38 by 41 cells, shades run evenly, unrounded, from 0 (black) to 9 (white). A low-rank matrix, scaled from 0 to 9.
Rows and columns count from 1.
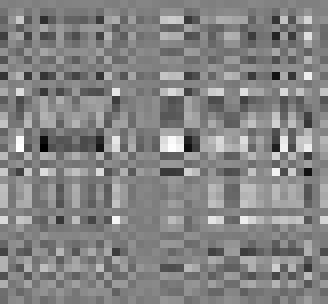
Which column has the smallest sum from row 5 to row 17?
35
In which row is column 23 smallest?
22
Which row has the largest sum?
28
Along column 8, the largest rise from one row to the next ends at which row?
13
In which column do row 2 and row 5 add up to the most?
39
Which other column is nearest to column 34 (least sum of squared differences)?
19
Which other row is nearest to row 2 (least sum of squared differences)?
38
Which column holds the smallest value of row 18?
6
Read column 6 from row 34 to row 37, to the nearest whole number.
7 4 5 5
